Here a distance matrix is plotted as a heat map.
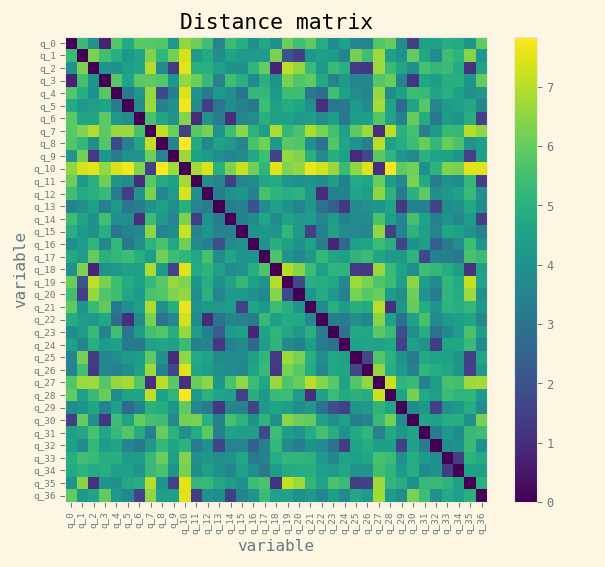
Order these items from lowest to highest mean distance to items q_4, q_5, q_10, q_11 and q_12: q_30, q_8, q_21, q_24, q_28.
q_24, q_8, q_21, q_28, q_30
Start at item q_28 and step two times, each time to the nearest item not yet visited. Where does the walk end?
q_15
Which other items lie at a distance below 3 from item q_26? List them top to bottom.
q_2, q_9, q_18, q_25, q_35
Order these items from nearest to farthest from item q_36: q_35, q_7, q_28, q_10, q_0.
q_28, q_35, q_0, q_7, q_10
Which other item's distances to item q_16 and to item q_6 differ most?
q_23
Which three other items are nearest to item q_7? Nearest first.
q_27, q_10, q_31
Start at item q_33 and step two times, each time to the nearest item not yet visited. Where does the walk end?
q_17
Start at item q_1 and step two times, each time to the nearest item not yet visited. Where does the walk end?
q_19
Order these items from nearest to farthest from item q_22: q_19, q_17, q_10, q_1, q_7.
q_1, q_19, q_17, q_7, q_10
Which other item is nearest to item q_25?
q_9
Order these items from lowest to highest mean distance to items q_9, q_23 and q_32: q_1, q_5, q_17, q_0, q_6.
q_5, q_6, q_0, q_17, q_1
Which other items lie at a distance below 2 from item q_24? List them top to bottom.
q_13, q_29, q_32
